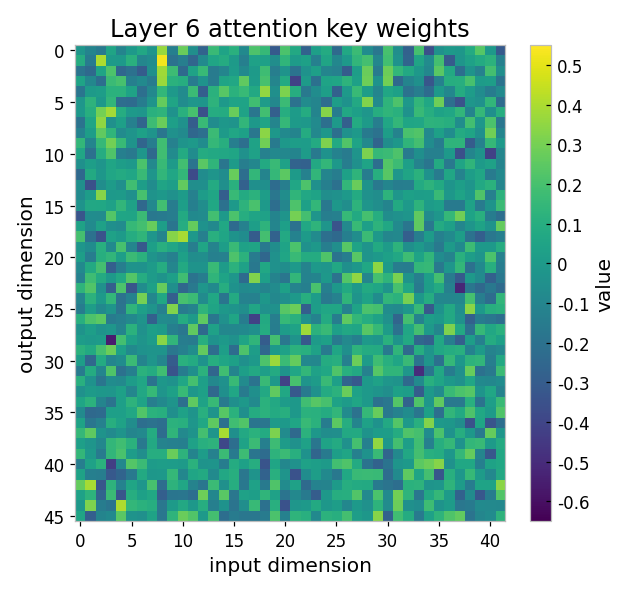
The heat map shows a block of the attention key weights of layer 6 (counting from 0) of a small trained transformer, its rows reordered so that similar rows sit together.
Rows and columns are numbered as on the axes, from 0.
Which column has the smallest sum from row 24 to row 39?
40
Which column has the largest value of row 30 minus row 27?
19
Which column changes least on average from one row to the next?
30
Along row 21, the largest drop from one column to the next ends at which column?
3
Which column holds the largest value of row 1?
8
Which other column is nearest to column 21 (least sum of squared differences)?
5
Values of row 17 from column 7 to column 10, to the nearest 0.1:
0.3 0 -0.2 0.1
